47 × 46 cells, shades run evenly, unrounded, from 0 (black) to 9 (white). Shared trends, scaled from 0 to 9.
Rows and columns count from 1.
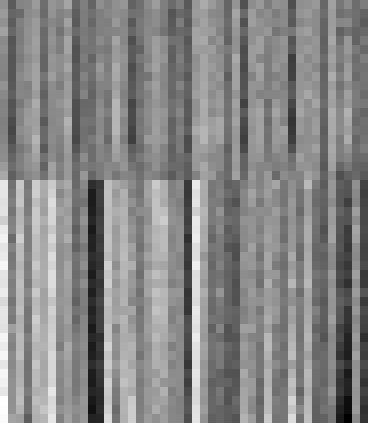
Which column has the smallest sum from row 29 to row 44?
12
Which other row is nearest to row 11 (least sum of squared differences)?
10
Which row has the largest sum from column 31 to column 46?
13
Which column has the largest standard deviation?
44
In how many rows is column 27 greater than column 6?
20
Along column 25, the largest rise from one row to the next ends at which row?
21
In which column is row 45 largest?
1
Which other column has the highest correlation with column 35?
15
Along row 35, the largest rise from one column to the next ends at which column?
25
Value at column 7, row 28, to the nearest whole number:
7
